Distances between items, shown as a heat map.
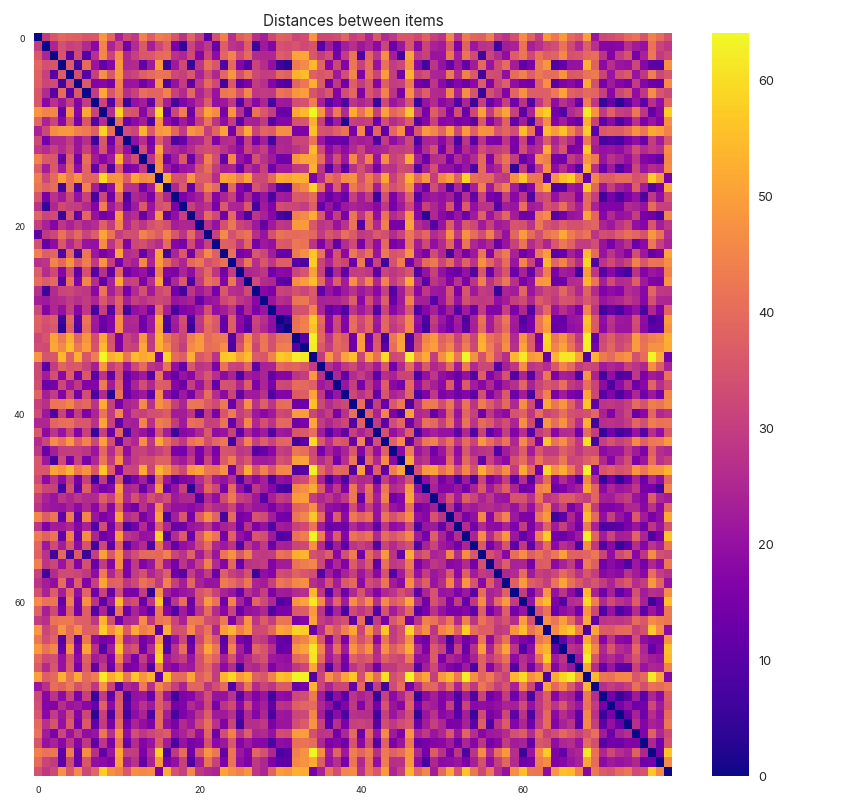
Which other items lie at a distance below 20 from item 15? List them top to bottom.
34, 63, 68, 78
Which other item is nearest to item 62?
41
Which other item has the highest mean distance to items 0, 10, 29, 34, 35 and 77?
8
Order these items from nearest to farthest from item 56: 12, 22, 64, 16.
64, 16, 22, 12
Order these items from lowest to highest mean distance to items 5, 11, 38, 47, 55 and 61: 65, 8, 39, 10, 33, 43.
65, 8, 39, 43, 33, 10
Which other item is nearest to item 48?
19
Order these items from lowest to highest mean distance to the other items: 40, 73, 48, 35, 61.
61, 73, 48, 40, 35
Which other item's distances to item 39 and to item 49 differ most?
46
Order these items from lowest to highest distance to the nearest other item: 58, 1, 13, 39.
1, 39, 13, 58
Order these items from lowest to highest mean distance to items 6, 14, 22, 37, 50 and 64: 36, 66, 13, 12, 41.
36, 12, 66, 13, 41
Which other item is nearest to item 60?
76
